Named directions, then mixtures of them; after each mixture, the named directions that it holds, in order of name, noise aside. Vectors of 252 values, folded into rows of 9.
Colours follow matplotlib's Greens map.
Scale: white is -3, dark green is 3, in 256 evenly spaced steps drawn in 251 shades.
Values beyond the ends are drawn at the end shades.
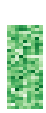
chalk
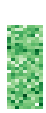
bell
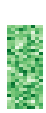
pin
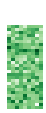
bell.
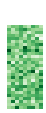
bell, chalk, pin.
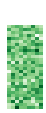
bell, chalk, pin.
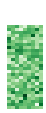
bell, chalk.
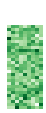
bell, pin.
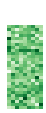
bell, pin.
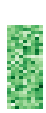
bell, chalk.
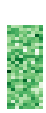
bell, chalk.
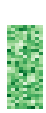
chalk, pin.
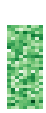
chalk, pin.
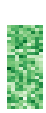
chalk, pin.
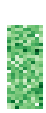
bell, chalk.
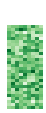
chalk, pin.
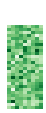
bell, chalk.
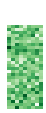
bell.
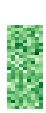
bell, chalk, pin.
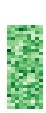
chalk, pin.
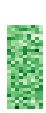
bell, chalk, pin.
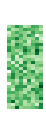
bell, chalk.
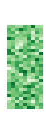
pin.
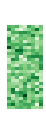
bell, chalk.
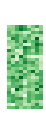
chalk.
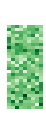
bell.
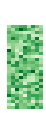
chalk, pin.
